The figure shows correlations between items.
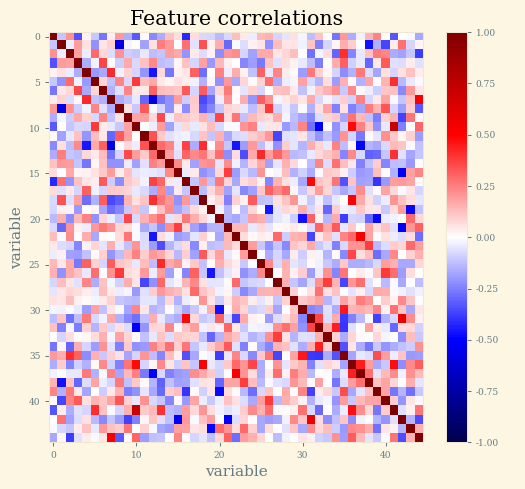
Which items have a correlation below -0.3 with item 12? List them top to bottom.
4, 7, 22, 37
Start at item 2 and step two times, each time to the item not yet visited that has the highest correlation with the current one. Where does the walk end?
30
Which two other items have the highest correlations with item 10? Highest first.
41, 36
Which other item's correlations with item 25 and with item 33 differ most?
27
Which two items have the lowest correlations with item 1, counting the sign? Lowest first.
8, 38
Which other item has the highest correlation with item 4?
7
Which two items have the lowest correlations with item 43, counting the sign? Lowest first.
19, 39
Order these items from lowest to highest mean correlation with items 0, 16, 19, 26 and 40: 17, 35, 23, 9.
23, 9, 35, 17
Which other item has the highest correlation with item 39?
35
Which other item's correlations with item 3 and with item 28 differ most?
32
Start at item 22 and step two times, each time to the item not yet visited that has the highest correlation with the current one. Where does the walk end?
36
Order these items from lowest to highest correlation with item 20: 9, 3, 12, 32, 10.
10, 32, 3, 12, 9
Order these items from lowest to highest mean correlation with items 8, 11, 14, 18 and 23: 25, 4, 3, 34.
4, 34, 3, 25
